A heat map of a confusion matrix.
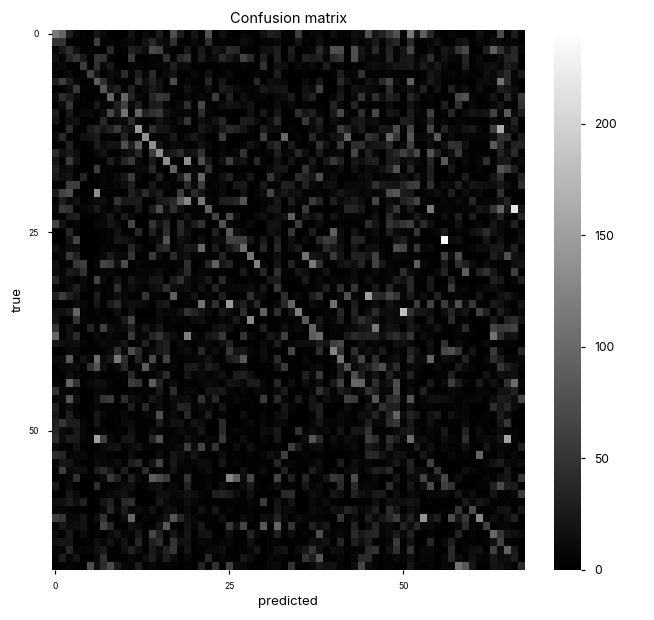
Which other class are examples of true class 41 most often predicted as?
9
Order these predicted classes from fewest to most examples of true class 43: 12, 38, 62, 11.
12, 62, 11, 38
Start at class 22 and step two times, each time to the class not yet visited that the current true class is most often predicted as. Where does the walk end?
38
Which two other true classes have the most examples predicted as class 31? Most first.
20, 18
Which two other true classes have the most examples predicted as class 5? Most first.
67, 42
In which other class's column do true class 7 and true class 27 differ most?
21
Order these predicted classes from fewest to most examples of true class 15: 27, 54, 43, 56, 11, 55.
56, 11, 55, 27, 43, 54
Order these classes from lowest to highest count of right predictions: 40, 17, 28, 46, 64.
64, 46, 17, 28, 40
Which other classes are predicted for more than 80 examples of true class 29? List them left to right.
23, 37, 52
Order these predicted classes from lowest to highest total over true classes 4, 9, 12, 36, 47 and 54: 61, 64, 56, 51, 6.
61, 56, 6, 51, 64
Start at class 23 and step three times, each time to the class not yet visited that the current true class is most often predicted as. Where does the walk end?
40
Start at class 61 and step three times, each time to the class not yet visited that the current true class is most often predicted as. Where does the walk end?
45
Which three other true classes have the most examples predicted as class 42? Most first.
13, 33, 46
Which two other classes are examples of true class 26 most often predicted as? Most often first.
56, 16
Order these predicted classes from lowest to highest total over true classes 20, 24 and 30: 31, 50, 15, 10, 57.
10, 57, 15, 31, 50
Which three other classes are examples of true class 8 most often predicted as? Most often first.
10, 59, 58
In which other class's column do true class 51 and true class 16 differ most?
6
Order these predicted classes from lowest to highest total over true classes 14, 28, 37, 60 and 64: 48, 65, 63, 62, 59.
62, 59, 48, 65, 63
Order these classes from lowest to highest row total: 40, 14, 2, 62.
62, 40, 14, 2
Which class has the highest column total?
51
